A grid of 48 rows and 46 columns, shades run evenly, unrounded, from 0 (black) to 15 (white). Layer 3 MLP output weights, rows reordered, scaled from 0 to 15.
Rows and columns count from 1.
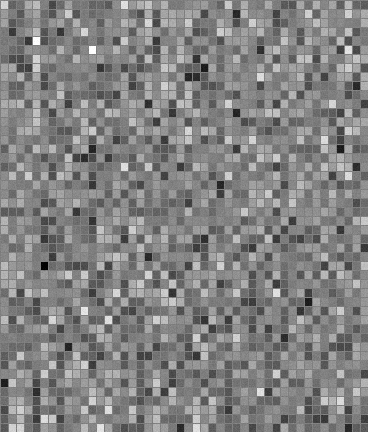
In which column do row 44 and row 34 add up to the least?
5
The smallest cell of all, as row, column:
30, 6
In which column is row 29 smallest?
19
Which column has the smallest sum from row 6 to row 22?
28
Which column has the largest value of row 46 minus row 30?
14
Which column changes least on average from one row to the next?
1
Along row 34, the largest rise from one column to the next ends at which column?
40
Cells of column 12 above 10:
5
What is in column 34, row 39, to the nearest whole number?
7
